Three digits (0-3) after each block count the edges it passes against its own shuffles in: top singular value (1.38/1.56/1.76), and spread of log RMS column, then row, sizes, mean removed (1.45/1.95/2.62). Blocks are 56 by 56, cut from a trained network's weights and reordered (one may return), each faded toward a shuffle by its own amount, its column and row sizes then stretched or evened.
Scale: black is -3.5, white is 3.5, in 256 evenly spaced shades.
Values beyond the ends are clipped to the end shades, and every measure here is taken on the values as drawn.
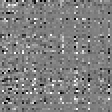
0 3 3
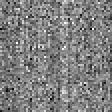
2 0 1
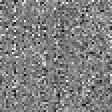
0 3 1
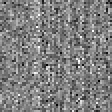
2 1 0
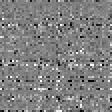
0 2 3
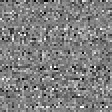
0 0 3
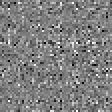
0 2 2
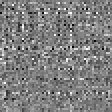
2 1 3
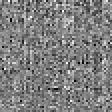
2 0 2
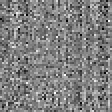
2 1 1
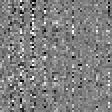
1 3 0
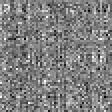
2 0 2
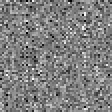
1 1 1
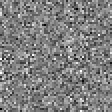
0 1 0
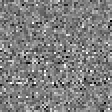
0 0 2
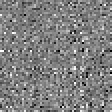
1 2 3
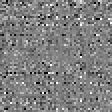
0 2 3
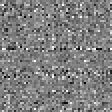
0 1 3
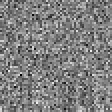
2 0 0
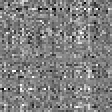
2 1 3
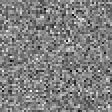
2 0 0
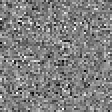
0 1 2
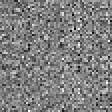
3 2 0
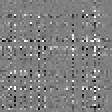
3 3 3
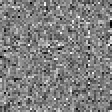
0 2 0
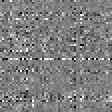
2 2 3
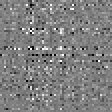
1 2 3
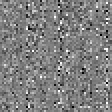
0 3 1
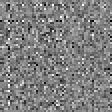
2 2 2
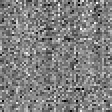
1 0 1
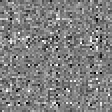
0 2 2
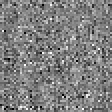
1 0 2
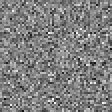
3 0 1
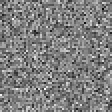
1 0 0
